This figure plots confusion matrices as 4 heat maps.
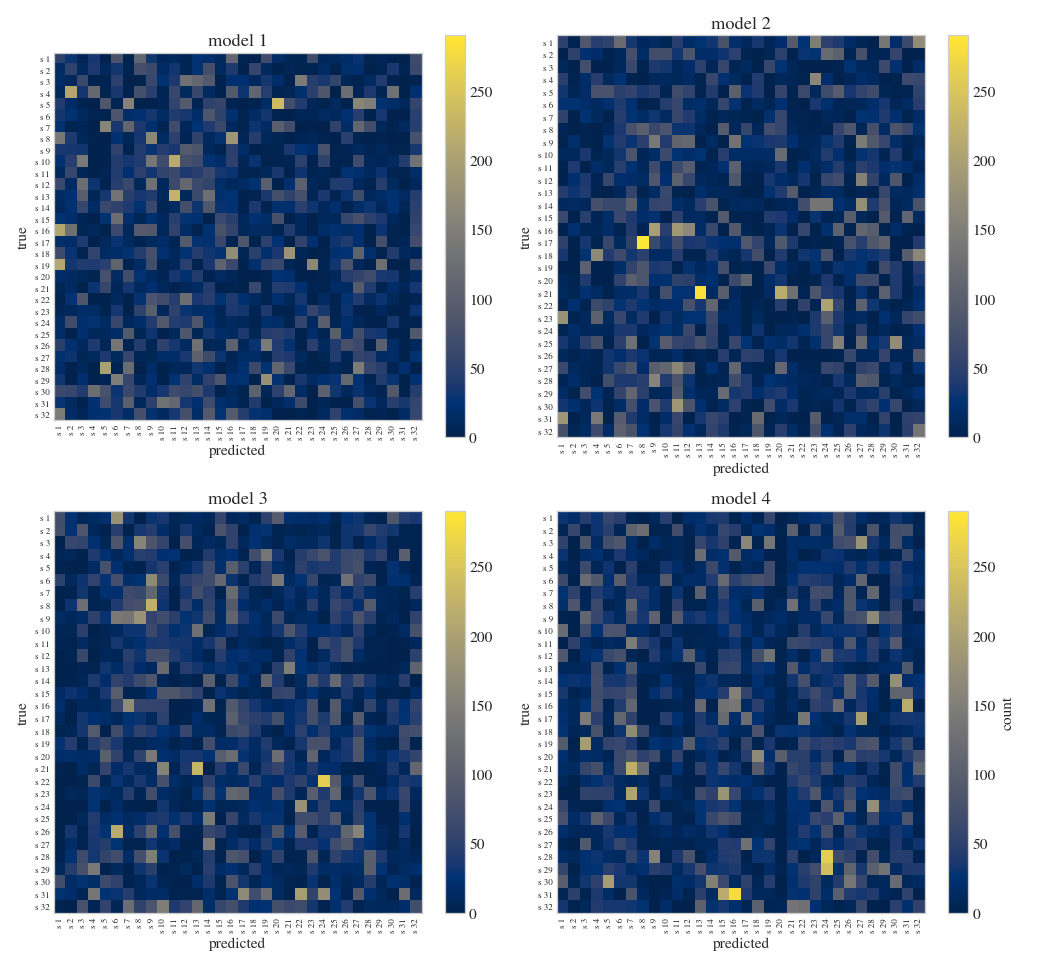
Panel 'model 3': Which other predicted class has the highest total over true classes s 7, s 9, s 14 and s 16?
s 8
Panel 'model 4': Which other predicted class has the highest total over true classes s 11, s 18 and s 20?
s 7
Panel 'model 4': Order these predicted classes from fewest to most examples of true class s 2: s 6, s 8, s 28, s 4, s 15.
s 6, s 4, s 15, s 28, s 8
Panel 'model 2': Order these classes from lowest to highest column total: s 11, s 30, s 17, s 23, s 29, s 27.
s 17, s 30, s 23, s 29, s 27, s 11
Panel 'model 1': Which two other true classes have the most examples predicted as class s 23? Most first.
s 19, s 1
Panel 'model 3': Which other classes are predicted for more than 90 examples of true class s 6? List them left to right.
s 9, s 15, s 20, s 26
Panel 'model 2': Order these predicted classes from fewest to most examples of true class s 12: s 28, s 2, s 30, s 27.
s 2, s 28, s 30, s 27
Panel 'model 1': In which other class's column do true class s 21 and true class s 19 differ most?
s 1
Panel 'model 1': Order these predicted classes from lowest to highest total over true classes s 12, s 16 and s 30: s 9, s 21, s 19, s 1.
s 19, s 21, s 9, s 1
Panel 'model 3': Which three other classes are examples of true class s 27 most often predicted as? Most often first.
s 14, s 26, s 25
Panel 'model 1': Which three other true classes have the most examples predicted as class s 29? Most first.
s 19, s 26, s 17
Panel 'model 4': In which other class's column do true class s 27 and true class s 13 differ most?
s 17
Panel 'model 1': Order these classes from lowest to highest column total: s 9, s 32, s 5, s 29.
s 29, s 5, s 32, s 9
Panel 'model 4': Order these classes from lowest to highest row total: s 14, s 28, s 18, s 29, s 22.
s 22, s 18, s 14, s 28, s 29
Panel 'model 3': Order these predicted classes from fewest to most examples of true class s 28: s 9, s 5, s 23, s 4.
s 4, s 5, s 23, s 9
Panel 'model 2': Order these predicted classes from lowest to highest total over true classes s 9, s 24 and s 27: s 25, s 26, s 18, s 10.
s 26, s 18, s 25, s 10
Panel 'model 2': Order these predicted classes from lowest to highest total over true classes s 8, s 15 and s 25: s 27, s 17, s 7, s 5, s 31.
s 5, s 17, s 27, s 31, s 7
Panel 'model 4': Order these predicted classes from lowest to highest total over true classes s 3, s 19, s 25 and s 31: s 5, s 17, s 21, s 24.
s 21, s 24, s 5, s 17
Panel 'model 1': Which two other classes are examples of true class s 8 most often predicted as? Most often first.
s 16, s 9
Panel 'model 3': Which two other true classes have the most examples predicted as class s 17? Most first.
s 31, s 23
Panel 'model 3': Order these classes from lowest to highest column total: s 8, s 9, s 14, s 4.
s 4, s 8, s 14, s 9
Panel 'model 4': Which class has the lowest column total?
s 20
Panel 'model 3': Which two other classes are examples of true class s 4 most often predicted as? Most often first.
s 19, s 31
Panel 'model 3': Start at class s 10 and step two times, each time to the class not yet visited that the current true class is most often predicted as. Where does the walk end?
s 21
